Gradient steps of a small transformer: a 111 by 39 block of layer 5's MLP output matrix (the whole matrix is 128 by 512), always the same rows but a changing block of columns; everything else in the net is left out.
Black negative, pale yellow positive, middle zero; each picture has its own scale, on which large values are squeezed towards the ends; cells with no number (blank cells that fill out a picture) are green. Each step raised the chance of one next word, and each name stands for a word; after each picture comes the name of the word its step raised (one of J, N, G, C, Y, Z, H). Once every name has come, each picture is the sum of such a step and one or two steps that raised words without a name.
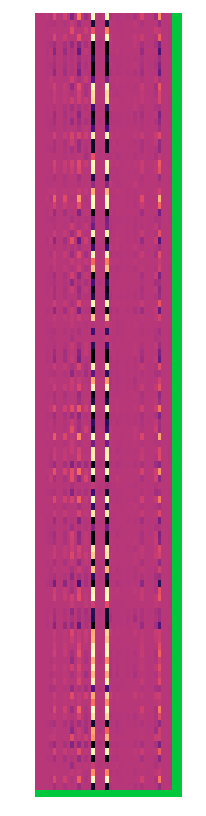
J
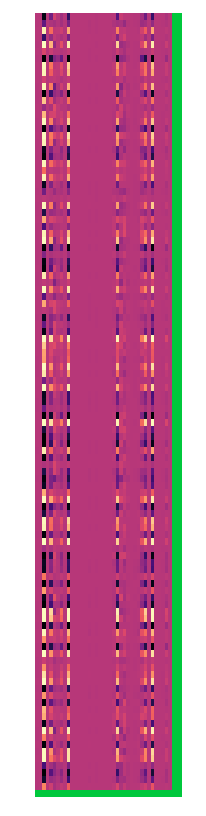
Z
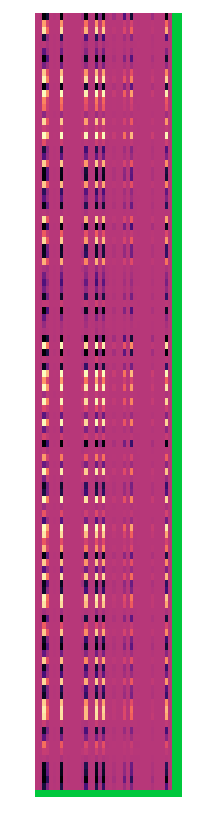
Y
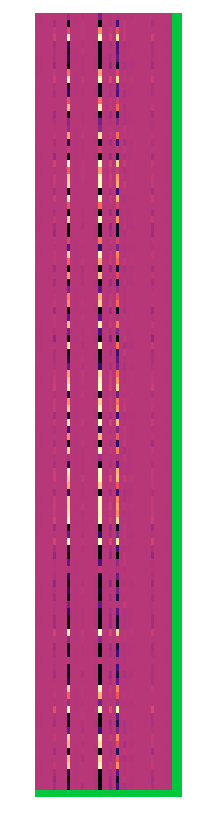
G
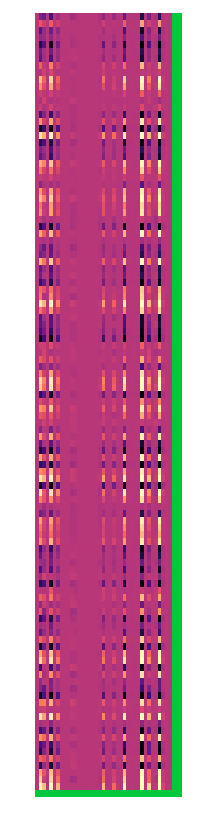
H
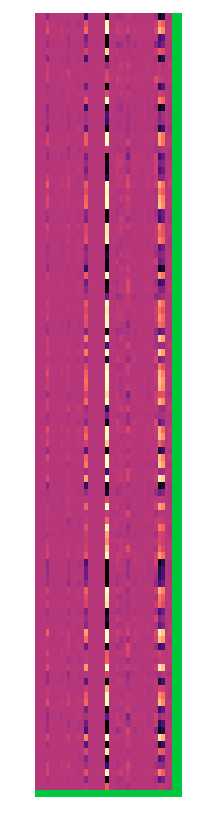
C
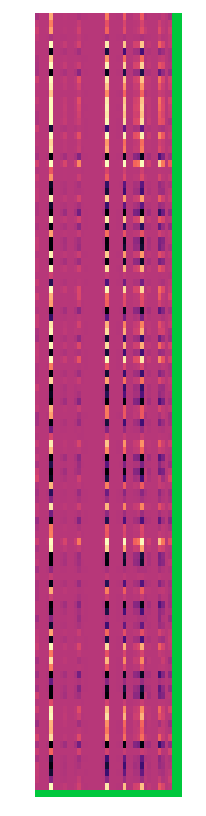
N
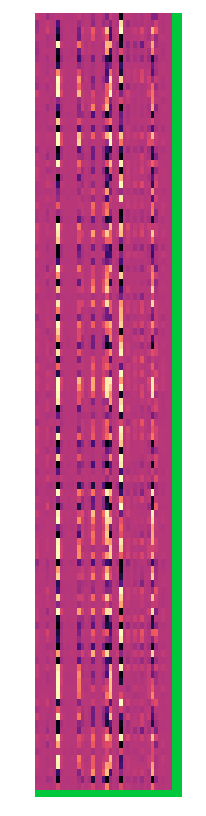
C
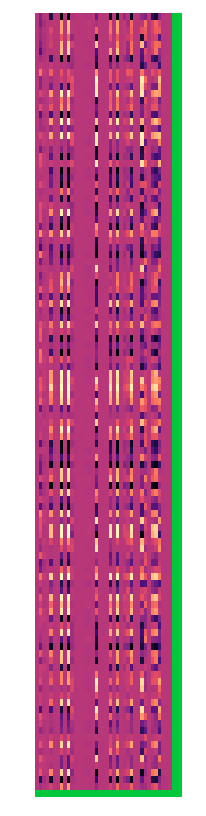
Y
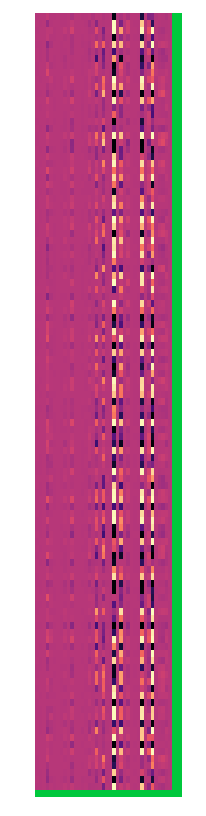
Z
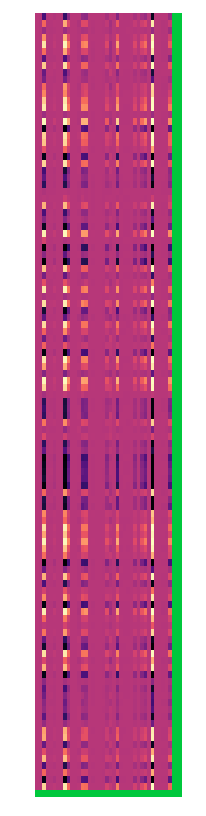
N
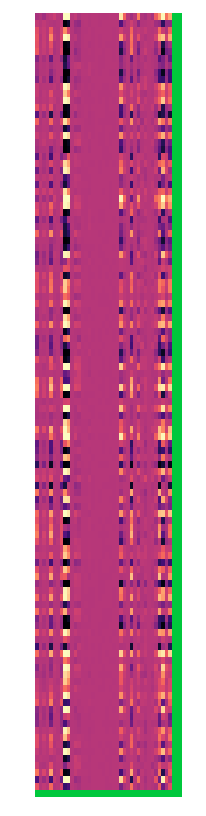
J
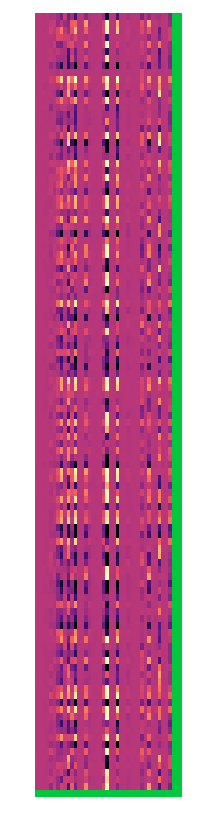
G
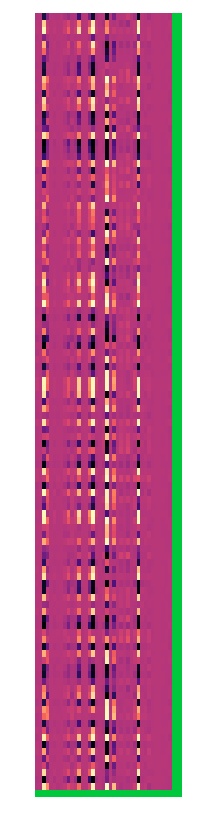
H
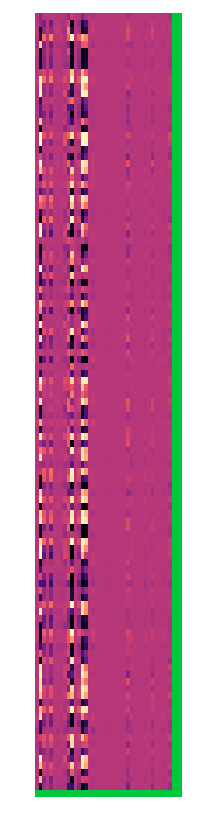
G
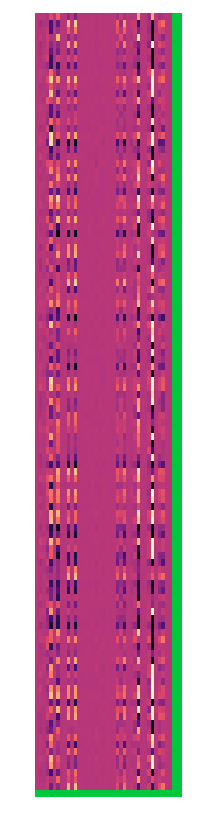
G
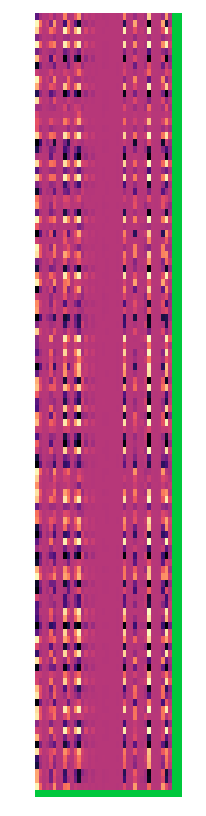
Z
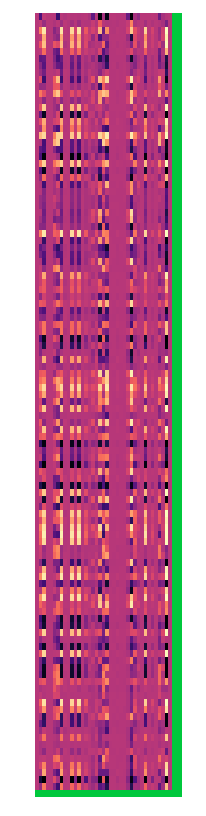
Y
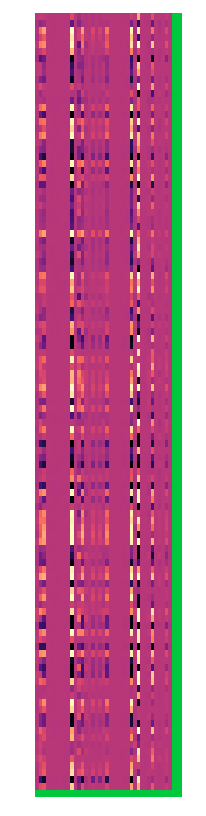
Z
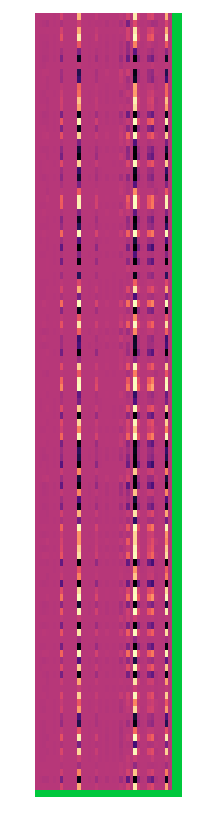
J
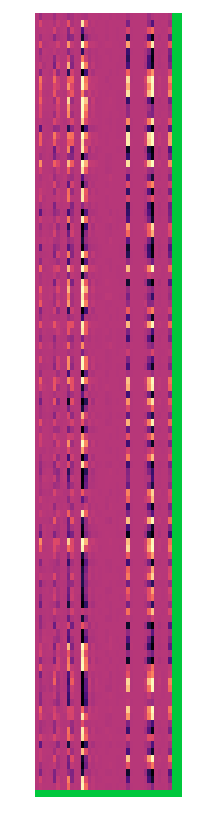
N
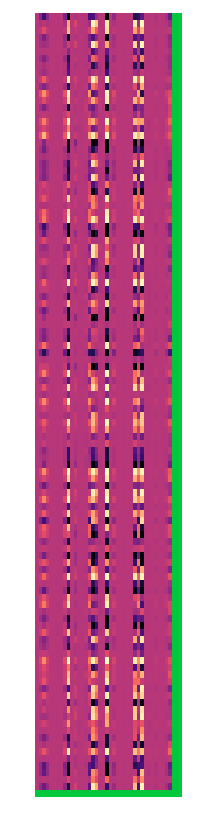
Y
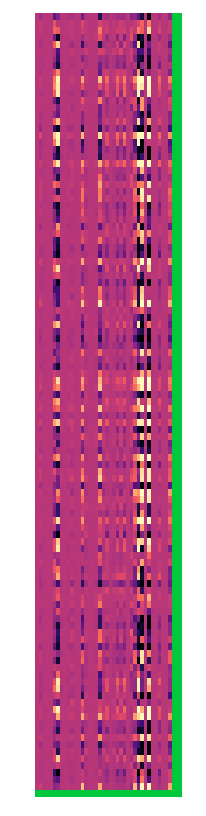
H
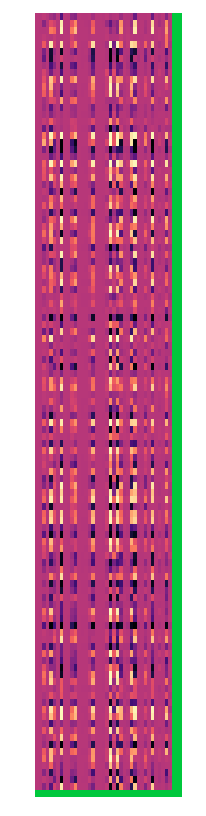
Z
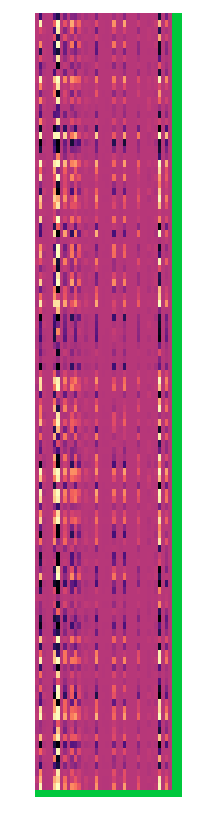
H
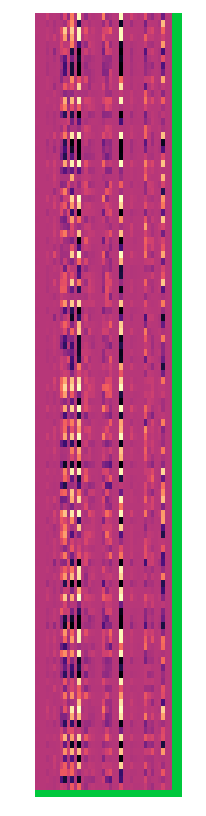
J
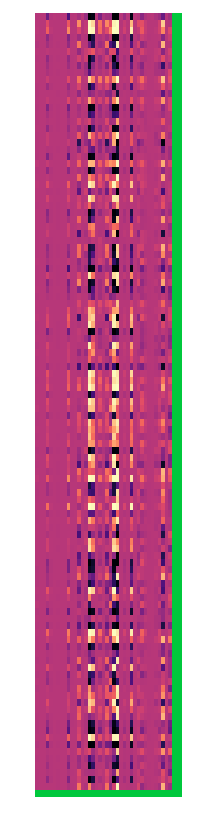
C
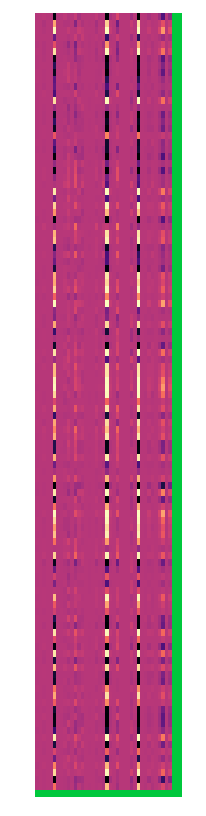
C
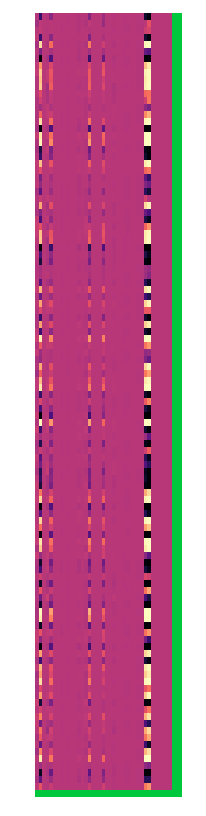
Z
